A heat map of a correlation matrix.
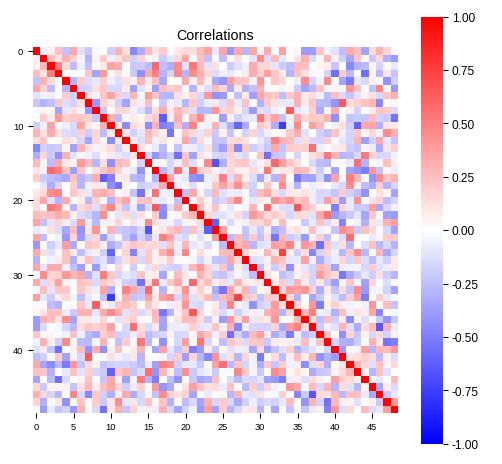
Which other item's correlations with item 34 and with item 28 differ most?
8
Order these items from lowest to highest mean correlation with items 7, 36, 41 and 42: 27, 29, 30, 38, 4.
30, 38, 4, 29, 27
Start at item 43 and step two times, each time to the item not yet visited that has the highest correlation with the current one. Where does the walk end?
32
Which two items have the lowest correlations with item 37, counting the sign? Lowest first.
46, 27
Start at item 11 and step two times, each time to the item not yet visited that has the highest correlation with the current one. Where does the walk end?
48
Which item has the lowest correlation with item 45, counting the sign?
17
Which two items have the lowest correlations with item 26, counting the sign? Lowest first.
38, 0
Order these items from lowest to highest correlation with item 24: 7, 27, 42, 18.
27, 7, 18, 42
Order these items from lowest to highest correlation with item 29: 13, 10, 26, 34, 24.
34, 26, 13, 24, 10
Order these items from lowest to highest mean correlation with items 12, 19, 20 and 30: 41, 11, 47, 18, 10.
41, 47, 10, 18, 11
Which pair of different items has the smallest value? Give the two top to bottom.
10, 33
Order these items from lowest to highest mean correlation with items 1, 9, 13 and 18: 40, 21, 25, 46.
25, 40, 46, 21
